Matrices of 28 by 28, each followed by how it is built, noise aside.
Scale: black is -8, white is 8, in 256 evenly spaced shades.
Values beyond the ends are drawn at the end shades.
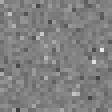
sparse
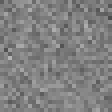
Toeplitz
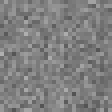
repeating rows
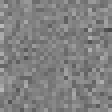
uneven columns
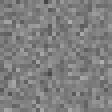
repeating rows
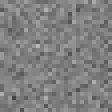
repeating rows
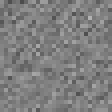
Hankel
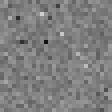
sparse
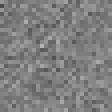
Hankel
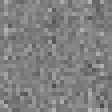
uneven columns
